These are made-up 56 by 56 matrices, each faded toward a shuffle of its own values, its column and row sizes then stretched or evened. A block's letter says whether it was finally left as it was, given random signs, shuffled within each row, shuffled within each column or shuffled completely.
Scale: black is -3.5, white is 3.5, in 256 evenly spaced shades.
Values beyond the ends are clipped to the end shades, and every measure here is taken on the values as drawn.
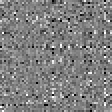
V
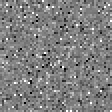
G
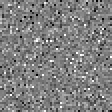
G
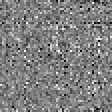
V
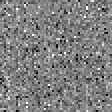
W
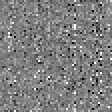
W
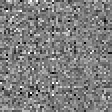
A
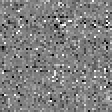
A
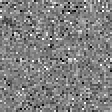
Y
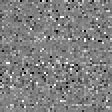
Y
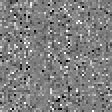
W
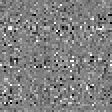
V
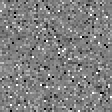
G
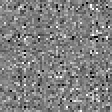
A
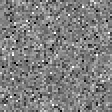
G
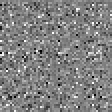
A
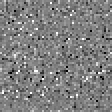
Y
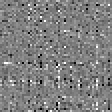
V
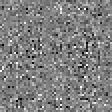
A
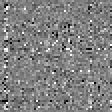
A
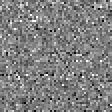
Y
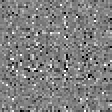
V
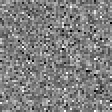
W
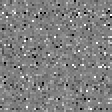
Y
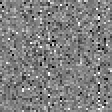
W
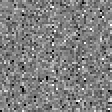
W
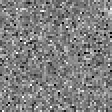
G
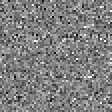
Y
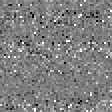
Y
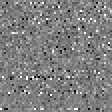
Y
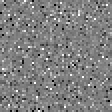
G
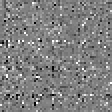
A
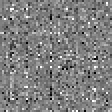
V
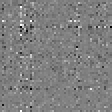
A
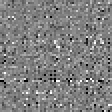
V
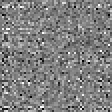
V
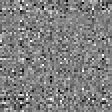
V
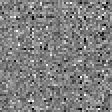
A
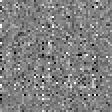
A
